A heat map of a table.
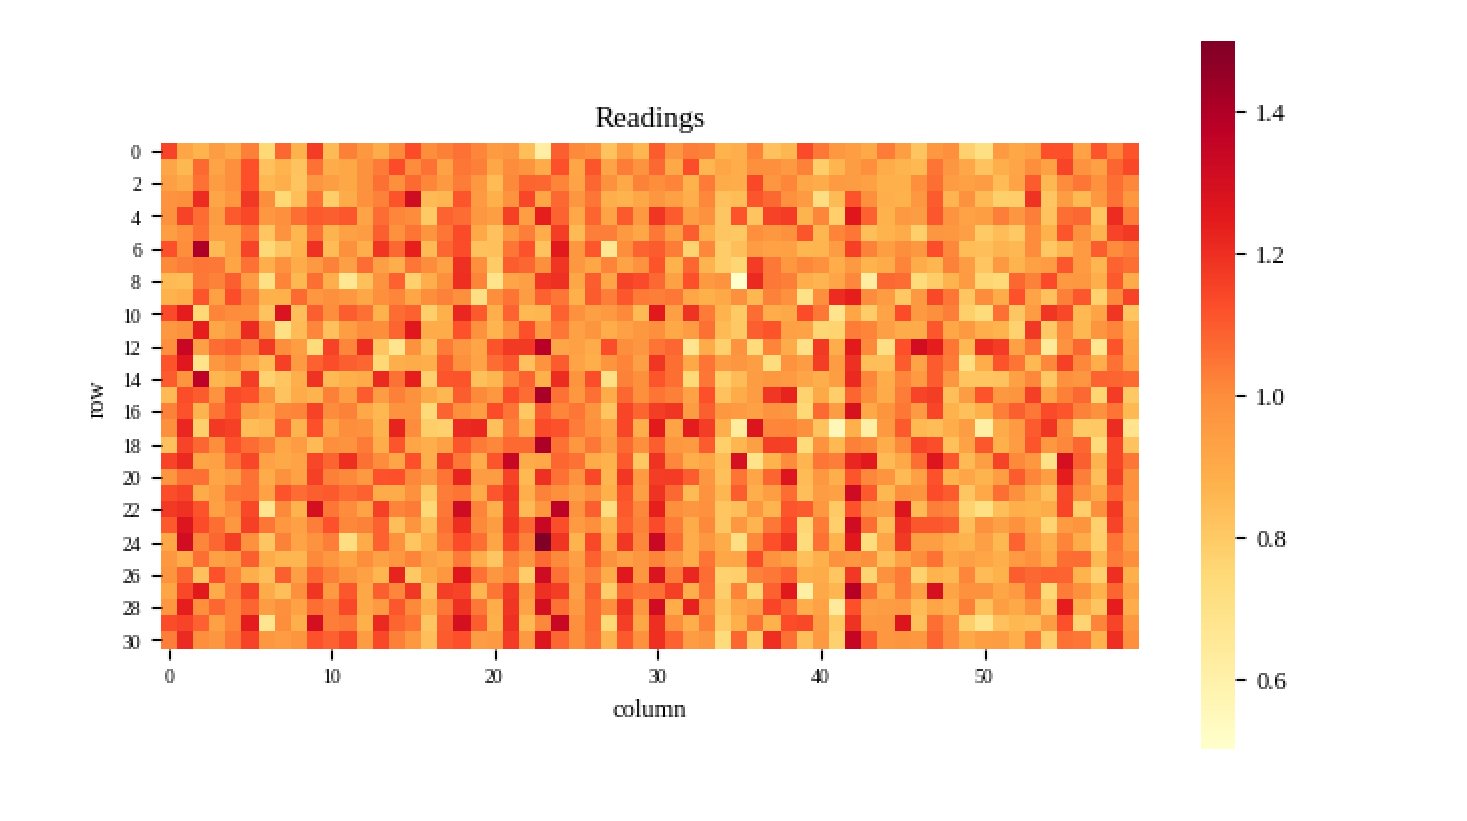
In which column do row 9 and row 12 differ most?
1
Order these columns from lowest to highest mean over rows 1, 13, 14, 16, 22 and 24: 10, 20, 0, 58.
20, 10, 0, 58
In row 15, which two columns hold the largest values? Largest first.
23, 38
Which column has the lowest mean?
34
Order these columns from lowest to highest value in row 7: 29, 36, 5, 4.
4, 29, 5, 36
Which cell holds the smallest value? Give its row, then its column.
8, 35
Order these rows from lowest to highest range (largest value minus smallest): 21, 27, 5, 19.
5, 21, 19, 27
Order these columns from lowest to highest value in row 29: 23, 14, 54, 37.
37, 54, 23, 14
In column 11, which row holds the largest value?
19
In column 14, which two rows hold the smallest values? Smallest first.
12, 23
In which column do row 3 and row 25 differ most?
15
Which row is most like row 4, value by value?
30
